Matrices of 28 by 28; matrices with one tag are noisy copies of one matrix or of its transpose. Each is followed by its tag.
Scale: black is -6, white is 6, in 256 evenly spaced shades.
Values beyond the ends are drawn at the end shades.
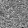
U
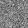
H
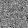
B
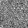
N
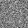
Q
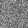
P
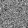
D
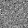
Q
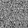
N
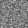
P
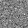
Q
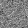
U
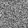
P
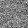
N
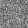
N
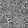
N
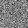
P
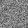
D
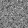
Q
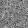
B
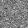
H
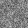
H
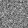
Q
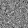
Q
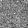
N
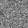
U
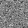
D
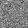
D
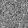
P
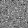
U
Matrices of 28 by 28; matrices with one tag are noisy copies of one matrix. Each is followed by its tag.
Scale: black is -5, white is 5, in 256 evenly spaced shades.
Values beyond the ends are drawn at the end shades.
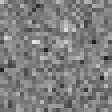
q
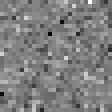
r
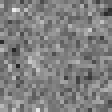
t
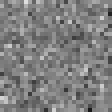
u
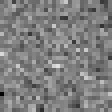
r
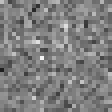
q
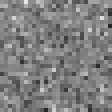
u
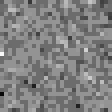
r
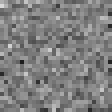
u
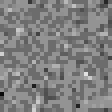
r
